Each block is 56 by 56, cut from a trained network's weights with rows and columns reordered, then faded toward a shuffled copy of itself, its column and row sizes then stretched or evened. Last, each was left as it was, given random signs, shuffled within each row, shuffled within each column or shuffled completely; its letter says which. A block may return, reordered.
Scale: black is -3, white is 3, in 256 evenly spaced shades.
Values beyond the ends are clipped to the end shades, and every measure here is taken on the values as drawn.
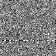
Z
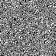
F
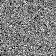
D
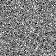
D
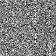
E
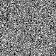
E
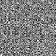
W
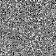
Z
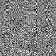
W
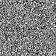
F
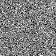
F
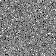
D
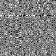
W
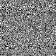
Z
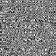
W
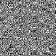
W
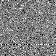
F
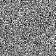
Z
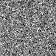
D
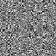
W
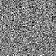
W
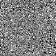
Z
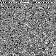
F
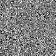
Z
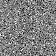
D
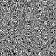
W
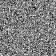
D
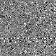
Z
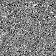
F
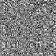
W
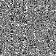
Z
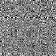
W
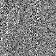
E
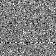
F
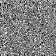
E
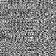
W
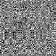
W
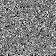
F
